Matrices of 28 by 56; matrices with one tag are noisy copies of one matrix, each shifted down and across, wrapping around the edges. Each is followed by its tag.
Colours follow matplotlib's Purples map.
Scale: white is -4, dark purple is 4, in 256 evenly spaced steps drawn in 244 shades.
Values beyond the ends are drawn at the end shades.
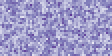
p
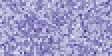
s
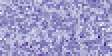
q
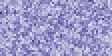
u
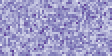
s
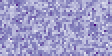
p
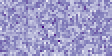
s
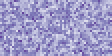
q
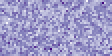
u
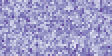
q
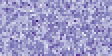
p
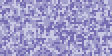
p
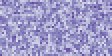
p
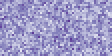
u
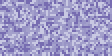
q
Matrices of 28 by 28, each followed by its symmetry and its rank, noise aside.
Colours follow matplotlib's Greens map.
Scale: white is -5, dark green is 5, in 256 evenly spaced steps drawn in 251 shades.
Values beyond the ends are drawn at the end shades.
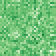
no symmetry, rank five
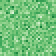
symmetric, rank six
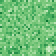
symmetric, rank six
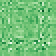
antisymmetric, rank four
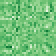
antisymmetric, rank four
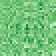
no symmetry, rank five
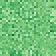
antisymmetric, rank four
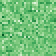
antisymmetric, rank six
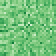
no symmetry, rank four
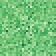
antisymmetric, rank six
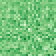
symmetric, rank four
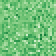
antisymmetric, rank six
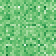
no symmetry, rank four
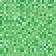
symmetric, rank five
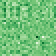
no symmetry, rank four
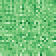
antisymmetric, rank four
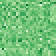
no symmetry, rank four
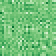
antisymmetric, rank six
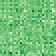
antisymmetric, rank four
